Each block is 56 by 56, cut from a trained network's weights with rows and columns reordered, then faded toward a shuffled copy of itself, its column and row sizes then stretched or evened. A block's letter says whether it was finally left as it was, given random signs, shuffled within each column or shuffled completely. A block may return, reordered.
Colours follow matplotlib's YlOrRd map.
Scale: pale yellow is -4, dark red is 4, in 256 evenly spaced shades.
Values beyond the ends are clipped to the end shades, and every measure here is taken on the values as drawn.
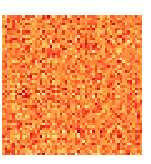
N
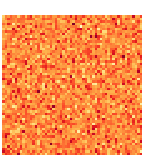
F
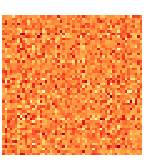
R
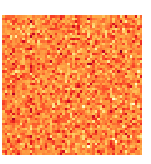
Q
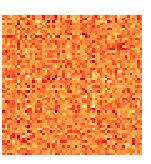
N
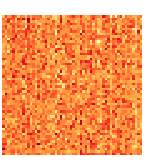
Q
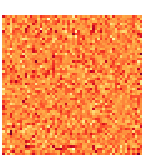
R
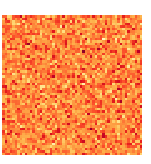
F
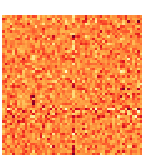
N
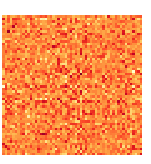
N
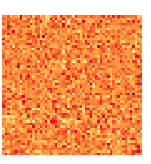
R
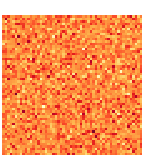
F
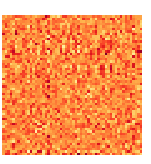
N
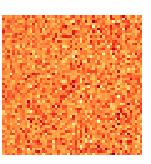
Q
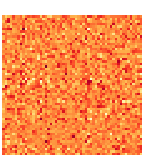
N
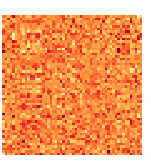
N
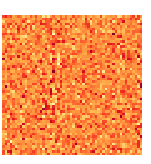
Q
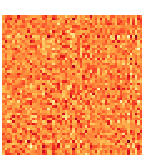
N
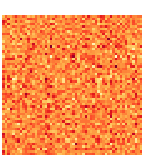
N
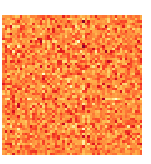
R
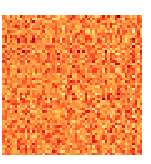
N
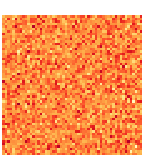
Q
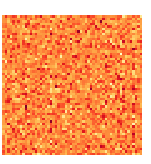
Q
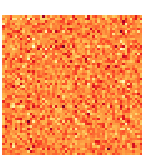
R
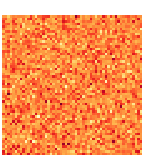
F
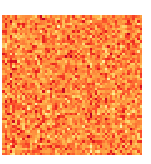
Q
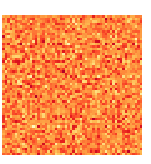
N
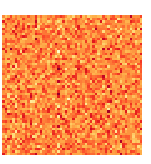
Q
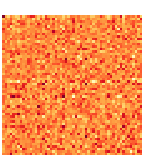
N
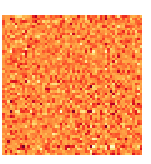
N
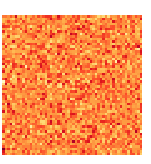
N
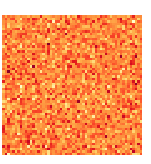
Q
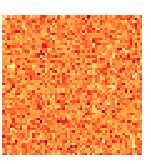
F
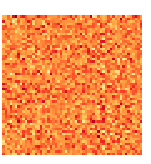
N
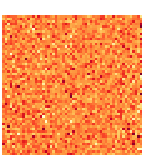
Q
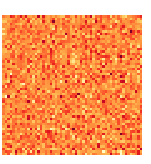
N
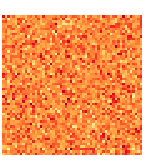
F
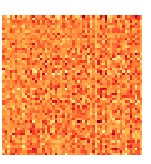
N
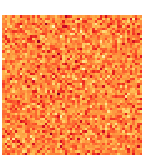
F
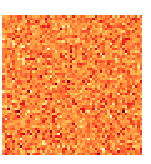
F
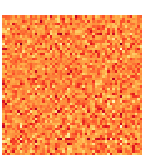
N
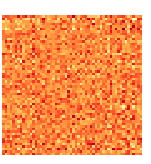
N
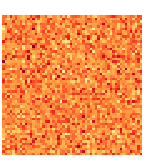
F
